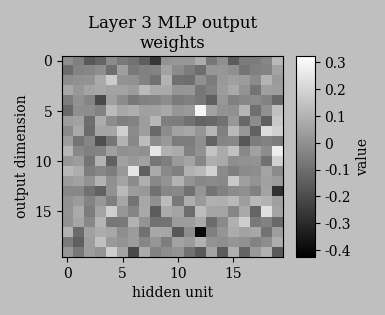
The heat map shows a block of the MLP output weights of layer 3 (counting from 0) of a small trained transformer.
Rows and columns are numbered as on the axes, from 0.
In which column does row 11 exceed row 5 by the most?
0
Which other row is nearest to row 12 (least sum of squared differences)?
3
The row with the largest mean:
9
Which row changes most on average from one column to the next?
19
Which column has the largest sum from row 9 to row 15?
13
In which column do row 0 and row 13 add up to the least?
8
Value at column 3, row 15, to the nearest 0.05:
0.05
